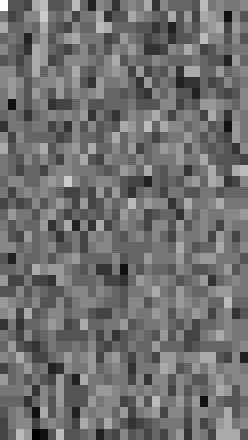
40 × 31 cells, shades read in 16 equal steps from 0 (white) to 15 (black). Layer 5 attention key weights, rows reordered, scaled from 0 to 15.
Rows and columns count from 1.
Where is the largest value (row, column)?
40, 5
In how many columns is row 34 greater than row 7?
16
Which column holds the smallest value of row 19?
17
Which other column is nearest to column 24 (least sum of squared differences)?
18
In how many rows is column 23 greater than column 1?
16
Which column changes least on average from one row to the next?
3
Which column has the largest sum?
7
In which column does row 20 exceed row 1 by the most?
1
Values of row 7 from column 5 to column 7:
5 9 7
